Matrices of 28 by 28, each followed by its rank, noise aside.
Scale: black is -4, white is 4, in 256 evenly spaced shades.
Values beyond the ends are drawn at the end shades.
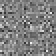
four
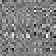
three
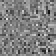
five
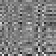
two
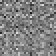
four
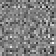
three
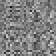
five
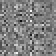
three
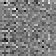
three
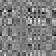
three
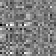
two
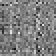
four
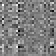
two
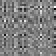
two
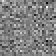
five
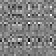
two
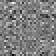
four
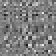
three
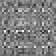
two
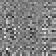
three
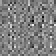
four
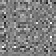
five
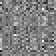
four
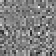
four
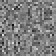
five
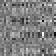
two
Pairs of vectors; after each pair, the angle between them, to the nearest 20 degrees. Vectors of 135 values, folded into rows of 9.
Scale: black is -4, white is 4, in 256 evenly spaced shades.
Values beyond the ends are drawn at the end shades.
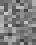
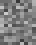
20 degrees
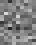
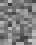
120 degrees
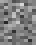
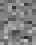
60 degrees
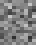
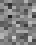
160 degrees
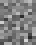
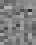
120 degrees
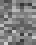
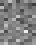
80 degrees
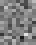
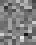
160 degrees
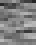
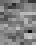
40 degrees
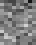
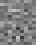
100 degrees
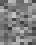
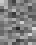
140 degrees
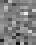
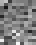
140 degrees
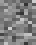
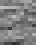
120 degrees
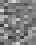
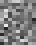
60 degrees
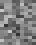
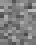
60 degrees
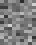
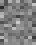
60 degrees
